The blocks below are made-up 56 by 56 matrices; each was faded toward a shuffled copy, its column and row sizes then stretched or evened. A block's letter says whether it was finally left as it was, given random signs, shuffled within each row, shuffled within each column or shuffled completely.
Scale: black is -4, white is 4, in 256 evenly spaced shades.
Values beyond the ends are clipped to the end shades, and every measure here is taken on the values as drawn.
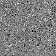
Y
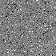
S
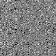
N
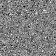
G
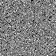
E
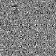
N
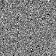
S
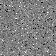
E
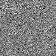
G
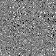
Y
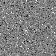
E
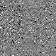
Y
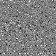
G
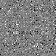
N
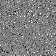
G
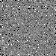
Y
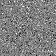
E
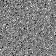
E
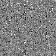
S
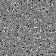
E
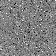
E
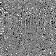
N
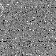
G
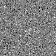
S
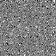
Y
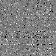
Y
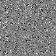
Y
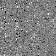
S
